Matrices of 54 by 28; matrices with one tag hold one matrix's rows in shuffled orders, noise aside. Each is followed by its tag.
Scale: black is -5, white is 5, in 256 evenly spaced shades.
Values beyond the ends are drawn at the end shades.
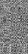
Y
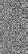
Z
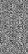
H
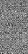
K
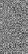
Z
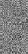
Z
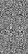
H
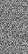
K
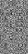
H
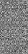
K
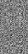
H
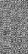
Y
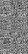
Y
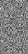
H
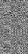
Y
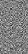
H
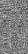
Y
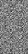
H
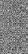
Z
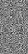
H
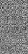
K
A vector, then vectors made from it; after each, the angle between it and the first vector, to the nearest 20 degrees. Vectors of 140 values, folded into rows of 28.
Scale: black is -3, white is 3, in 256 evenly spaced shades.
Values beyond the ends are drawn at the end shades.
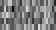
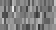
140 degrees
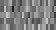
20 degrees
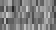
20 degrees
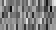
120 degrees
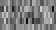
40 degrees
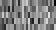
60 degrees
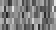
160 degrees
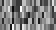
60 degrees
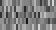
80 degrees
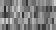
140 degrees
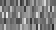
80 degrees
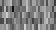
20 degrees
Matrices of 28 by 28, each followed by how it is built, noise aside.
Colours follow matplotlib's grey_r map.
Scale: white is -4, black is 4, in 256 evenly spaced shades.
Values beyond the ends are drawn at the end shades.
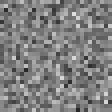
noise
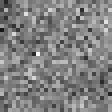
smooth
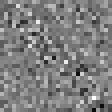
banded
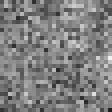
smooth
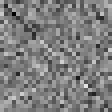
diagonal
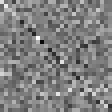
diagonal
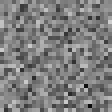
repeating columns
